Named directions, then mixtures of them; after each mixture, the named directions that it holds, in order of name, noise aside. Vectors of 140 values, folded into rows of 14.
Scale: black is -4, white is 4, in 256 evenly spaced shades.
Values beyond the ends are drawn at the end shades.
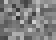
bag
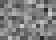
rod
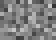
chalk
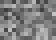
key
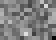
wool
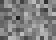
bag, key, rod.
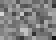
chalk, wool.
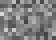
chalk, key.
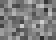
rod.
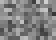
key, rod.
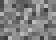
bag, rod, wool.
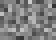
chalk.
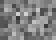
bag, rod, wool.
